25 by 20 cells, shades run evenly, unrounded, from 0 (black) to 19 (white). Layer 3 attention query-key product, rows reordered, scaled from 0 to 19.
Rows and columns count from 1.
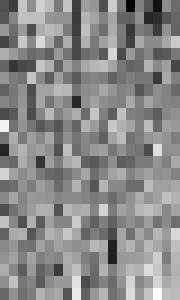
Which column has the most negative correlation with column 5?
1
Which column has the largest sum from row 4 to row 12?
13
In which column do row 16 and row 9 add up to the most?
17
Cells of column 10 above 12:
7
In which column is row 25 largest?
18
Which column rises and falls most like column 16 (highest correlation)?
20
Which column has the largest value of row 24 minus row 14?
15
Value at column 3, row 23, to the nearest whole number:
7
